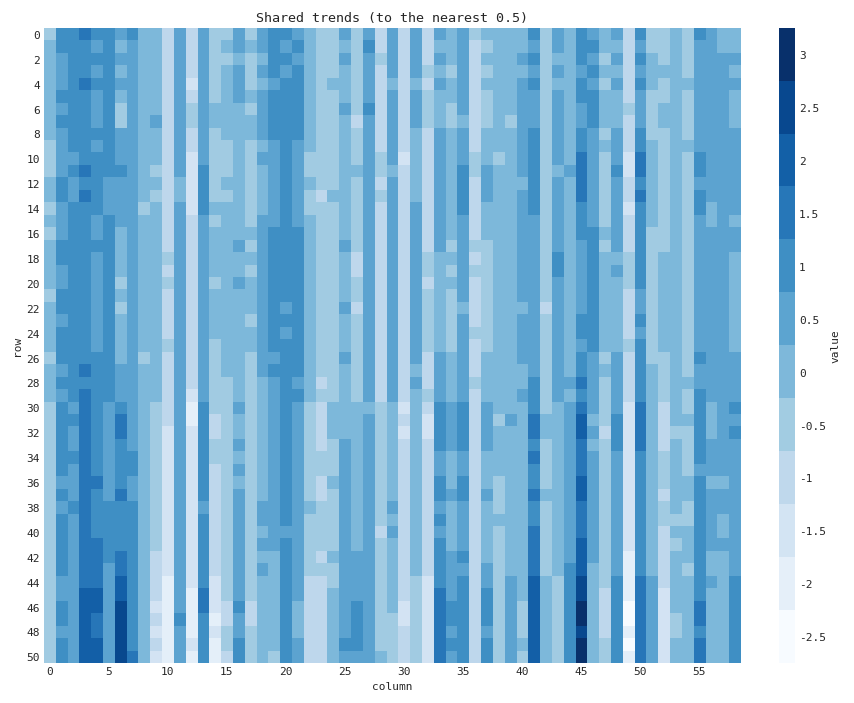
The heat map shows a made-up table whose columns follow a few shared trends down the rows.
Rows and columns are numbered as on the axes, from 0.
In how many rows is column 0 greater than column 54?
20
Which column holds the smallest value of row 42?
49
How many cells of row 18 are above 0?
25
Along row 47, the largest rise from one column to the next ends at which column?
50
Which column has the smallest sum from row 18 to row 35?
12
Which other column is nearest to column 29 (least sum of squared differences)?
43
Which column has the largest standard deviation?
6
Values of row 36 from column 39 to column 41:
0 0 1
